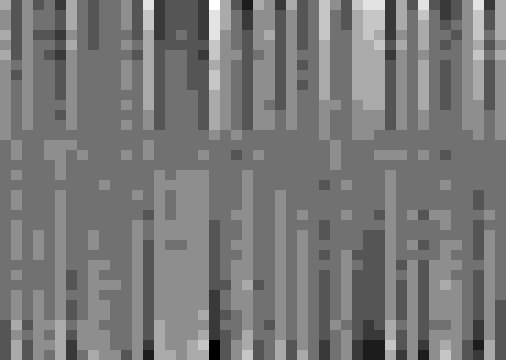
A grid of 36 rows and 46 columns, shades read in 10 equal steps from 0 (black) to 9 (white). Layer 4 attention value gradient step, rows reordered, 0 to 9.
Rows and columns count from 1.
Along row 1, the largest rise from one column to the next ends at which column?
20
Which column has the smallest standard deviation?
29
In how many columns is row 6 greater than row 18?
18
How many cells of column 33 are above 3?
26
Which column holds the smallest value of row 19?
30
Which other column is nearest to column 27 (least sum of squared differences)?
43
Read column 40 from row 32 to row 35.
5 4 5 5
